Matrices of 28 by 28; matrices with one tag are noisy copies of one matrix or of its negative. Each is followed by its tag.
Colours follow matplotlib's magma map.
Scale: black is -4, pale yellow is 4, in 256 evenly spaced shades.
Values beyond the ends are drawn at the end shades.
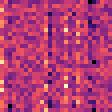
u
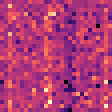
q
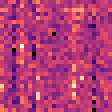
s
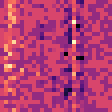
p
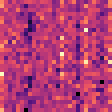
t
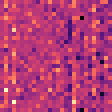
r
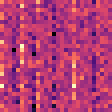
s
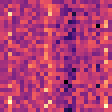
q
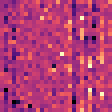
r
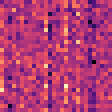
u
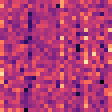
t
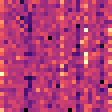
t
